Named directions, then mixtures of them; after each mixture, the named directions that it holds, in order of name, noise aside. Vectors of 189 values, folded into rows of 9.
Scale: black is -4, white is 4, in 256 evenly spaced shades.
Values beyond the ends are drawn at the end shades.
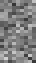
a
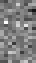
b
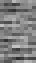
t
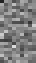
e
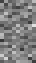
a, e.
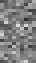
a, b, e.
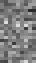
b, t.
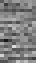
e, t.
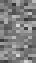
a, b, t.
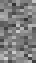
a.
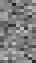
a.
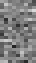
b, e, t.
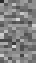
e.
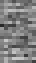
a, t.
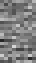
a, e, t.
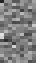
e.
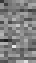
b, e, t.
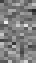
b, e.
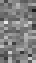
a, b, e.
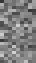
a, b, e.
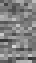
a, e, t.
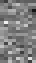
a, b, t.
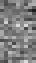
b, t.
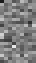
e.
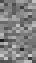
a, e, t.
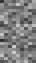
a, b, e.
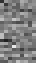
e, t.
